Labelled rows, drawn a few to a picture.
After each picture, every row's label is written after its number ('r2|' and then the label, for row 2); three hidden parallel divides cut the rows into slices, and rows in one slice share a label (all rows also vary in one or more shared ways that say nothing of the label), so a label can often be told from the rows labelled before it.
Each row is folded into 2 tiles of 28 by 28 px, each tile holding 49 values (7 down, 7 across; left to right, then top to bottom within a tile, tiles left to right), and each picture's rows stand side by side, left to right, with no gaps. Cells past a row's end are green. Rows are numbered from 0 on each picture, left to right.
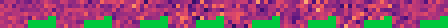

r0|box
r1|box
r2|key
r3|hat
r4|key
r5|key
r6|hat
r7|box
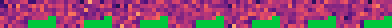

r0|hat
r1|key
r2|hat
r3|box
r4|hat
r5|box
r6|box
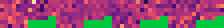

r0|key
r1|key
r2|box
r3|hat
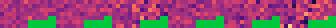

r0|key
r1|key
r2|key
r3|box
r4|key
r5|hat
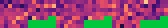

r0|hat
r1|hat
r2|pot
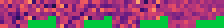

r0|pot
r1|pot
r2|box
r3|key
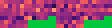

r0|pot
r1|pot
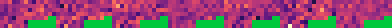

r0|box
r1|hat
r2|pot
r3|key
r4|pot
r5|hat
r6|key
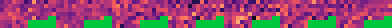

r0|box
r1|box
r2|pot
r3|hat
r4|hat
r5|pot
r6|hat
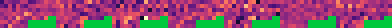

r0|hat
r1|pot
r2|hat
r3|hat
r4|pot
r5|box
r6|pot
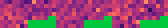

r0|box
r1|box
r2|key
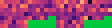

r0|pot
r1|pot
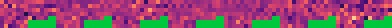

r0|pot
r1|box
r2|key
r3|box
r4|box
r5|box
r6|hat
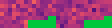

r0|key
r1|box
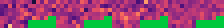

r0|hat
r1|key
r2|box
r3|box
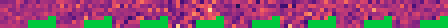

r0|box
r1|key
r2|pot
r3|hat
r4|box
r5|hat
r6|key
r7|box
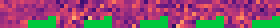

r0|key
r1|hat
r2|key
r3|hat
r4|box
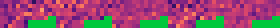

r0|hat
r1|pot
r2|box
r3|hat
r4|key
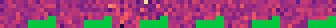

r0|box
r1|box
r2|key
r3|box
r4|box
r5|box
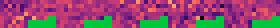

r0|hat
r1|key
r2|key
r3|pot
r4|box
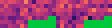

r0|key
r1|pot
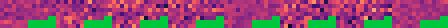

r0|key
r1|box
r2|pot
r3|pot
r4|key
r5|pot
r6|pot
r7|key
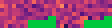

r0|key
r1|pot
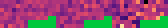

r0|box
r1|box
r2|hat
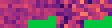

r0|key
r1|hat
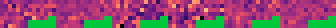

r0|hat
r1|box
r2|pot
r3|pot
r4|box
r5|box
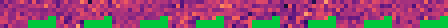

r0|box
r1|box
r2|key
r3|hat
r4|pot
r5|hat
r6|key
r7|box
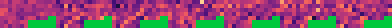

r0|key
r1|hat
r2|hat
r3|box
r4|pot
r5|pot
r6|pot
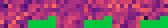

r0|hat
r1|box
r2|pot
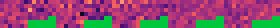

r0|key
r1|pot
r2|pot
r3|box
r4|box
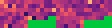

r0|pot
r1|key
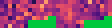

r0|hat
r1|key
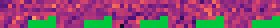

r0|hat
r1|key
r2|pot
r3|box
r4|box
